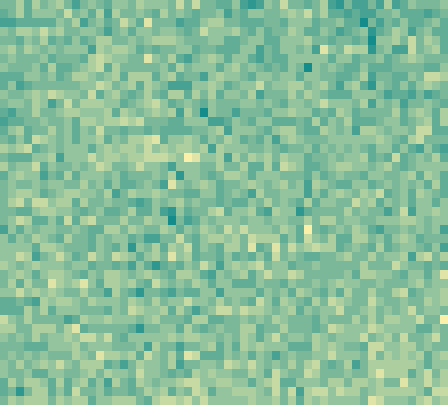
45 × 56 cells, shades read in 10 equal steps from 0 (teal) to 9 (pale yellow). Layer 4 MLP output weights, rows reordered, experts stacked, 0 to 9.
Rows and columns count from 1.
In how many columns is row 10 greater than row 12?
20
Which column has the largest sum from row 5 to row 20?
13
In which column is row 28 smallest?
17
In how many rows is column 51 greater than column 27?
19
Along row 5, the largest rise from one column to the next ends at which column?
48
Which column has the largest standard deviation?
47
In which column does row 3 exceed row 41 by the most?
16
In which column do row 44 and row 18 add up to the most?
25
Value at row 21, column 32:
6
